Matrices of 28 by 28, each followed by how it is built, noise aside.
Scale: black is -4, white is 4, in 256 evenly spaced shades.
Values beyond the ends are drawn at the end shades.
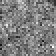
smooth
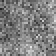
smooth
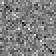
diagonal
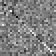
diagonal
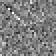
diagonal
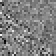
lower triangular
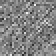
Hankel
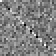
diagonal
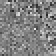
upper triangular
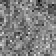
smooth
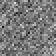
Hankel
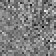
upper triangular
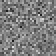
noise
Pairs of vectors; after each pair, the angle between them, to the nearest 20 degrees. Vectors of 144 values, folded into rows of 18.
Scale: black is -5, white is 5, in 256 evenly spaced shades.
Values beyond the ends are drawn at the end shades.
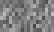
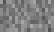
80 degrees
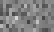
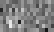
60 degrees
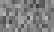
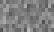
100 degrees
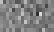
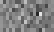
20 degrees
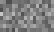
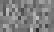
80 degrees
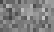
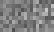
100 degrees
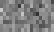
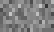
140 degrees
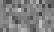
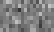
160 degrees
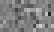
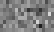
140 degrees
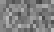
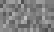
120 degrees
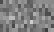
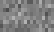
60 degrees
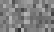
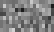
60 degrees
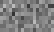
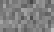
80 degrees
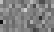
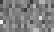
160 degrees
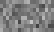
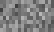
40 degrees
